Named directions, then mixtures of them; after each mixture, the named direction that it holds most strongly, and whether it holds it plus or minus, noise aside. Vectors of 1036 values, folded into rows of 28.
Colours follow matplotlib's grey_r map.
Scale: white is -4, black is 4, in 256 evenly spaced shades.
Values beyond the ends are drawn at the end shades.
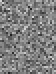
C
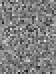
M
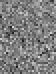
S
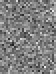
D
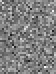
C, plus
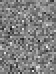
S, plus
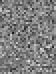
C, minus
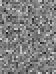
C, plus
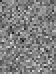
C, minus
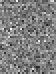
M, plus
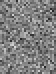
D, minus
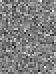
D, plus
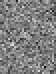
D, minus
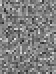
M, plus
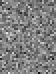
C, minus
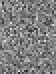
M, plus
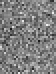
M, minus
